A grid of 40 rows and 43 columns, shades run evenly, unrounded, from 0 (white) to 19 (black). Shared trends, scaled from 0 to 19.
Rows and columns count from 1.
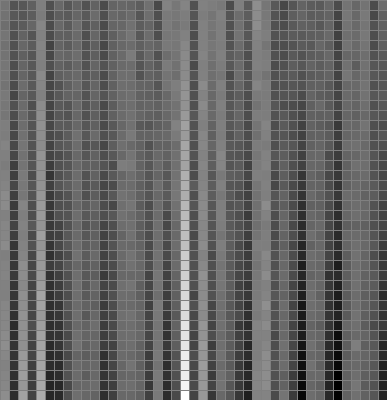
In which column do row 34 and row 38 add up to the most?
38
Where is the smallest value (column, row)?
21, 40
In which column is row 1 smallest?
29
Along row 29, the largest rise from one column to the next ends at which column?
22
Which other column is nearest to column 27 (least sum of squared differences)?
17
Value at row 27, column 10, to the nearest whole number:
12
